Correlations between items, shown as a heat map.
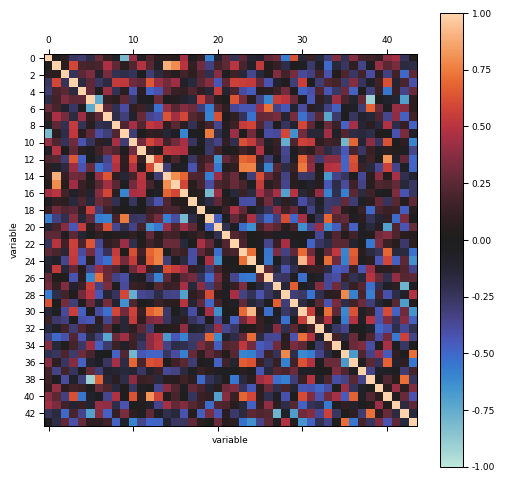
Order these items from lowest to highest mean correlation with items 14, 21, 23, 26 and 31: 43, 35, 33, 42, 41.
35, 43, 33, 42, 41
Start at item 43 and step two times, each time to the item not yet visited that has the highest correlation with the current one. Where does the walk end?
28
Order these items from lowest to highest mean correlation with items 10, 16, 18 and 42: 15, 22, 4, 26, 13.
4, 22, 26, 13, 15
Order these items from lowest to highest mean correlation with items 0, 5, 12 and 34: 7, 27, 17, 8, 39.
17, 7, 39, 8, 27
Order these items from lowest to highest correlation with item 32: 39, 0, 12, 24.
39, 12, 0, 24
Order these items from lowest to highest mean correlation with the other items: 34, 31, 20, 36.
20, 31, 34, 36
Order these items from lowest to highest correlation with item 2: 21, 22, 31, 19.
31, 19, 21, 22
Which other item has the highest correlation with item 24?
30
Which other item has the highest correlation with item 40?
12
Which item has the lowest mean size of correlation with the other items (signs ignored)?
21
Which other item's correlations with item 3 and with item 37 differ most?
1
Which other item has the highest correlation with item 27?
29
